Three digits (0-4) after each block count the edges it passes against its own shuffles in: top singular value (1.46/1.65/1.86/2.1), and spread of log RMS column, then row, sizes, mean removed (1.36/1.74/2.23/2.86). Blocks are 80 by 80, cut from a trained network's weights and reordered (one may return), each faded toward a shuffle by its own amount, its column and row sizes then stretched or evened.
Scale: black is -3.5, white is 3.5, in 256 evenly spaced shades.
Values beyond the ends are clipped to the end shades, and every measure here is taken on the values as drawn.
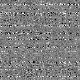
0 2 4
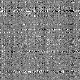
2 2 4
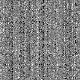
3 3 2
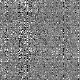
1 4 1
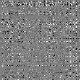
0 3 4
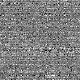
2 1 3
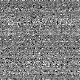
1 1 3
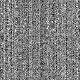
3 2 1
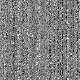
2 4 0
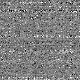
0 1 3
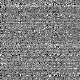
1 2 3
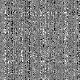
2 4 2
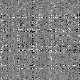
1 3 4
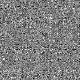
0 0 3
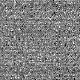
1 2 0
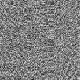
4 0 0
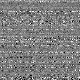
1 1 4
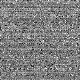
1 0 2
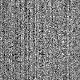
3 2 1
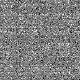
0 2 1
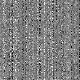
3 4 1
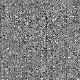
0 1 3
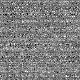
1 1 3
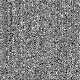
0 1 0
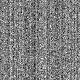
3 1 0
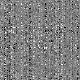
2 4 3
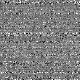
0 0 4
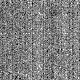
3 0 2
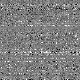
1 2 4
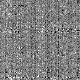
2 2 3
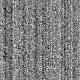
4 2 1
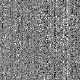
1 3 2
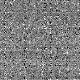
0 3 1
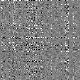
1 4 4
